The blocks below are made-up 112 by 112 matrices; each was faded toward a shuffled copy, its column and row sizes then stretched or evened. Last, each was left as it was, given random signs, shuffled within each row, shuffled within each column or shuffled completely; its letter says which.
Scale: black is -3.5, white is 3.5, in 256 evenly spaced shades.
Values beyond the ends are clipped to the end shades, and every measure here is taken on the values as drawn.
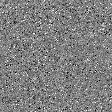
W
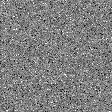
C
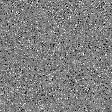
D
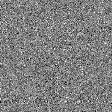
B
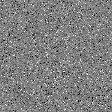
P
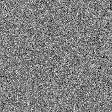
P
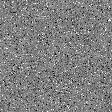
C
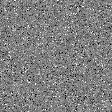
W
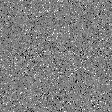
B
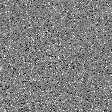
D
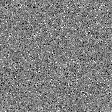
D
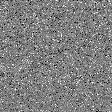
D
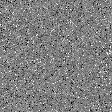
P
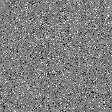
W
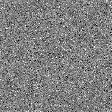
P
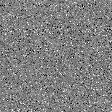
D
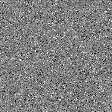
W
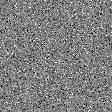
C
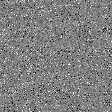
W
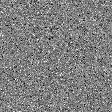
C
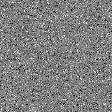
B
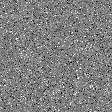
C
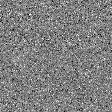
D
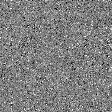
W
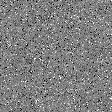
C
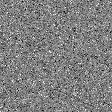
C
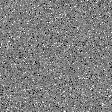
D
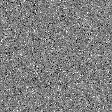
P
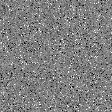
W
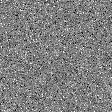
C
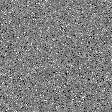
C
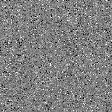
B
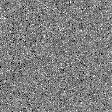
B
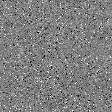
W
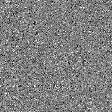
B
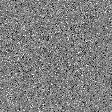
P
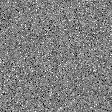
C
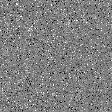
W
